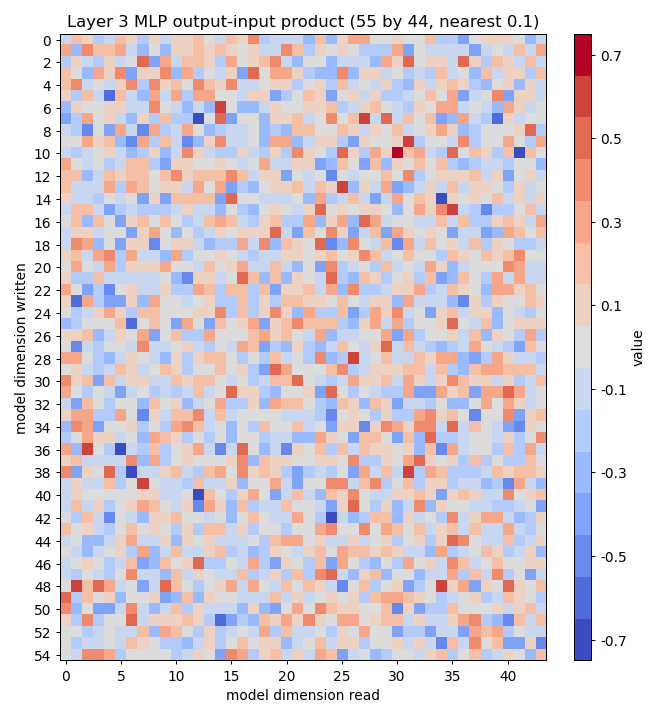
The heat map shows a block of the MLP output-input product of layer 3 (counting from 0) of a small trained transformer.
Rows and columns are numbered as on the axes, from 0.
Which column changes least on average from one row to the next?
22
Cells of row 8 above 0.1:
9
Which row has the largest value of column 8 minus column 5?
36
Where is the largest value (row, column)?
10, 30
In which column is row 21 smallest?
11
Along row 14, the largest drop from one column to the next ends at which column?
34
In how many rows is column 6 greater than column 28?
25
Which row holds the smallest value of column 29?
17
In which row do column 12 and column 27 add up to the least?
40
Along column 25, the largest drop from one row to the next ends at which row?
14
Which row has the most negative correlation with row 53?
48
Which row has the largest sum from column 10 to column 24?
1
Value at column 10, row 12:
0.4
